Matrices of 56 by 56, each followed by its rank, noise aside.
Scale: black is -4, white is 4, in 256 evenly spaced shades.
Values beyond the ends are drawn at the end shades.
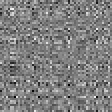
four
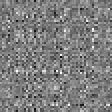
six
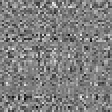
six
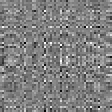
four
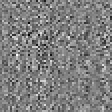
six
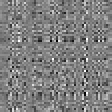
four
